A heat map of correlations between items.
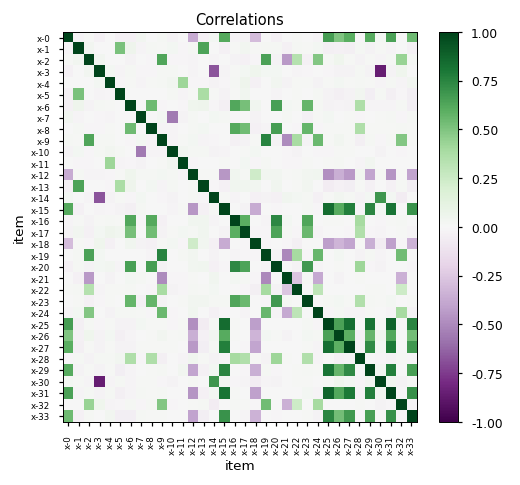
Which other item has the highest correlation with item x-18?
x-12
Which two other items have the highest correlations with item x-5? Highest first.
x-1, x-13
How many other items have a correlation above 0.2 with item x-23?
6
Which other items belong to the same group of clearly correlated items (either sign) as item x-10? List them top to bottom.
x-7
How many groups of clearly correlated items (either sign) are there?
7
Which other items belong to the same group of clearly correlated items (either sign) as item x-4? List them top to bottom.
x-11
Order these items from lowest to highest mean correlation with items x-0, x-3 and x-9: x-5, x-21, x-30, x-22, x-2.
x-30, x-21, x-5, x-22, x-2
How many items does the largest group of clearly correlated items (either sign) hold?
10
